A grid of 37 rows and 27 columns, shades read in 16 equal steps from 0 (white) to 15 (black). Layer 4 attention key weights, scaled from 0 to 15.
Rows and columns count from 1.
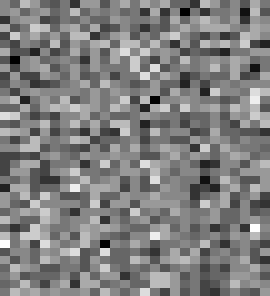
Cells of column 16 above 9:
7
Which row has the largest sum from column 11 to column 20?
2
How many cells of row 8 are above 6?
18
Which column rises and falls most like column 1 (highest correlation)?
5
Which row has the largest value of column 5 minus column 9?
23
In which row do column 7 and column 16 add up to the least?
30
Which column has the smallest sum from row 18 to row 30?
16
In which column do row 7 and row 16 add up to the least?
13
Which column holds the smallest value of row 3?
21
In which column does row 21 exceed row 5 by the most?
9
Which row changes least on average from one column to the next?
20
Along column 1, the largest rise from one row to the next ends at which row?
32
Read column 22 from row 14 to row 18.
5 7 7 5 6
